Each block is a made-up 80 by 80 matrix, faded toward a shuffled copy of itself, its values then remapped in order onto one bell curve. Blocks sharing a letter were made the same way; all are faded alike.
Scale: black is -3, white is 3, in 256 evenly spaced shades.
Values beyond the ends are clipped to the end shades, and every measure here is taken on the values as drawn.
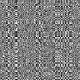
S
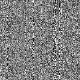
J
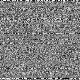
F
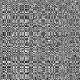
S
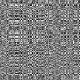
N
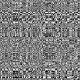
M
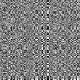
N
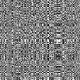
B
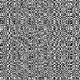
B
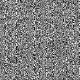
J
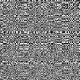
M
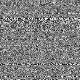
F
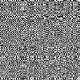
M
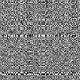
M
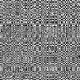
S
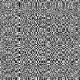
N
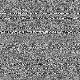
F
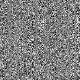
J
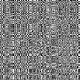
N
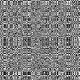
S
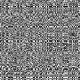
M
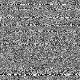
F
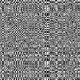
S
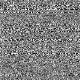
F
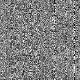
J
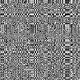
S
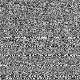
F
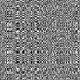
B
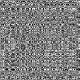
M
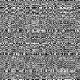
M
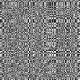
N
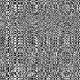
B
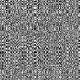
B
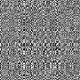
N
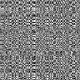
N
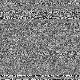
F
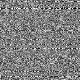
F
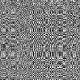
N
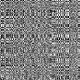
N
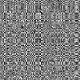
S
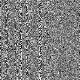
J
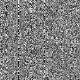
J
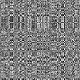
B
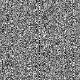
J
